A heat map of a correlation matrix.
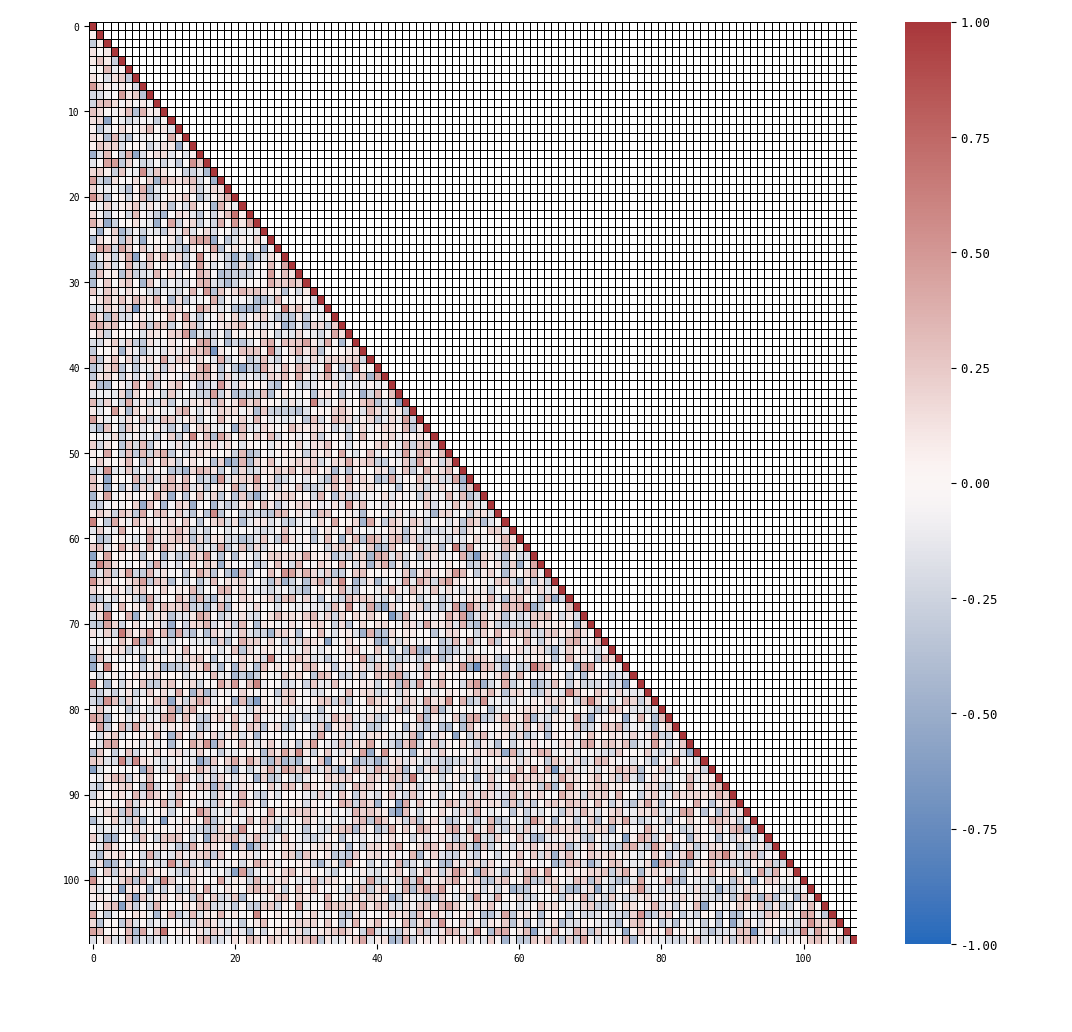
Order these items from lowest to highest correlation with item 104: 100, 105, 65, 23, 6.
65, 6, 105, 100, 23
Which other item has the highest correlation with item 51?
61
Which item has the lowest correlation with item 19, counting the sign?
51
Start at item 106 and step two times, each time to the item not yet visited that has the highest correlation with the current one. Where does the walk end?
100
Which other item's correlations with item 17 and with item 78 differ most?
67
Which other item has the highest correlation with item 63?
1
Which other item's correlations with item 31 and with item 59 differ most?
44
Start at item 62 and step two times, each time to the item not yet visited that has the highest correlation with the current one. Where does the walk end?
2
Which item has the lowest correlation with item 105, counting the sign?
90
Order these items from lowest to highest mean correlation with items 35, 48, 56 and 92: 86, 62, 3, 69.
86, 62, 69, 3
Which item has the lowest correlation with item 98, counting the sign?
79
